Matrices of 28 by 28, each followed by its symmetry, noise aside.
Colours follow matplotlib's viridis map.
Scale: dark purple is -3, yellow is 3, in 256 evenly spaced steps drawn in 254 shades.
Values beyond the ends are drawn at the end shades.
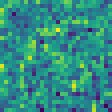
symmetric.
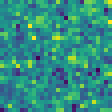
antisymmetric.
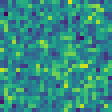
symmetric.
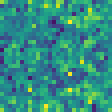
mirrored top to bottom.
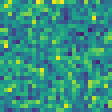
no symmetry.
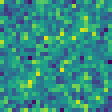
symmetric.
